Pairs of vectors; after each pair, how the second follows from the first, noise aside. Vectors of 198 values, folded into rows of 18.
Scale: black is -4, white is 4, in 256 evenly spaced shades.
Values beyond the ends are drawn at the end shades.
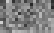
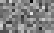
shuffled.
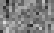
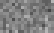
reversed, negated, shrunk.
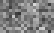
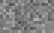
reversed, negated, shrunk.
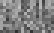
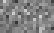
wrapped around, negated, partly zeroed.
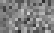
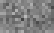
wrapped around, shrunk.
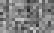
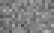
wrapped around, shrunk.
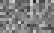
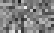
reversed, negated.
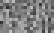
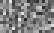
reversed, negated.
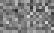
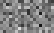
shuffled.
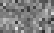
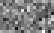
negated.
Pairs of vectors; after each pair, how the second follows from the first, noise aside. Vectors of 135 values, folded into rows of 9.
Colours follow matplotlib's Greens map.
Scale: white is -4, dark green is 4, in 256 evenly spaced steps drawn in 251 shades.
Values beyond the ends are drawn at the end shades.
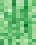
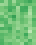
wrapped around, negated, shrunk.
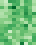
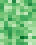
reversed.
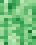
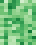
copied.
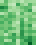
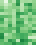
reversed, negated.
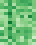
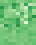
reversed, negated, partly zeroed.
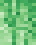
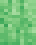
reversed, shrunk.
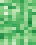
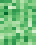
negated.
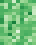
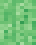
reversed, shrunk.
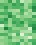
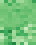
reversed, negated, partly zeroed.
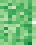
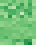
partly zeroed.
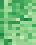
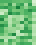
wrapped around, negated.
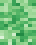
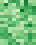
reversed, negated.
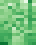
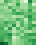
copied.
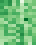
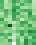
reversed.
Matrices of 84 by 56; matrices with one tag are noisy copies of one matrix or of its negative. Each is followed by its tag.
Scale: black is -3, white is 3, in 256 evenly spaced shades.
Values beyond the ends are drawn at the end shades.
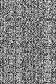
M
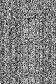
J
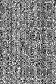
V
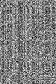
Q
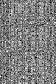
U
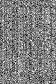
Q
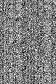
M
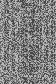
J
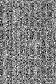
V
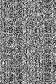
M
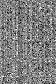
Q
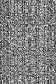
U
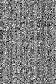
V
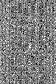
U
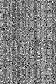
V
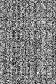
V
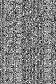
M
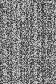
V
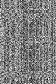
J
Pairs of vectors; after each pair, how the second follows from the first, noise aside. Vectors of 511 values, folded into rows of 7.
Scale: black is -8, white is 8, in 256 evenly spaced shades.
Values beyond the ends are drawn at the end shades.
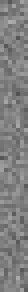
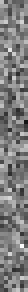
reversed, negated, scaled up.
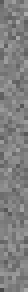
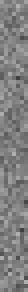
wrapped around.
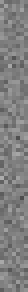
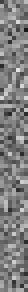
reversed, negated, scaled up.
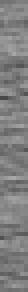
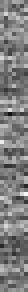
reversed, negated, scaled up.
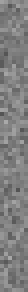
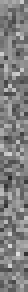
wrapped around, scaled up.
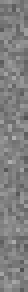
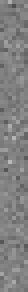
partly zeroed.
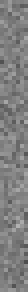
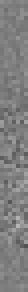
partly zeroed.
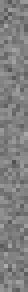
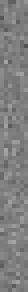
reversed, partly zeroed.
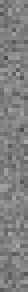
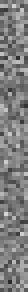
reversed, negated, scaled up.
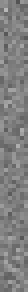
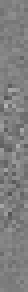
partly zeroed.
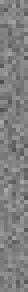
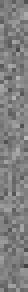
wrapped around.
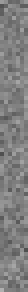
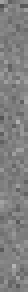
partly zeroed.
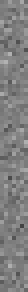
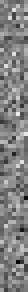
reversed, negated, scaled up.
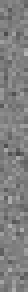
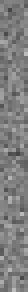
copied.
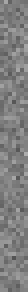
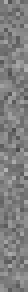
copied.
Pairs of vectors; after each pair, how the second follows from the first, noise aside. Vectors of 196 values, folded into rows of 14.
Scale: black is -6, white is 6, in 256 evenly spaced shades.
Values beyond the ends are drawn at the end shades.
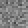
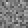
sign-scrambled.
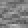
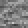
negated.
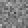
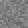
reversed, negated, shrunk.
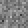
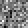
negated, scaled up.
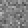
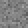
reversed, negated, shrunk.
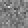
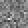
wrapped around.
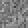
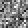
negated, scaled up.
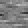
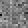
sign-scrambled.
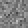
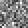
wrapped around, negated, scaled up.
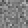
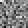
wrapped around, negated, scaled up.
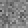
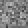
negated.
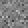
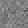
wrapped around, shrunk.
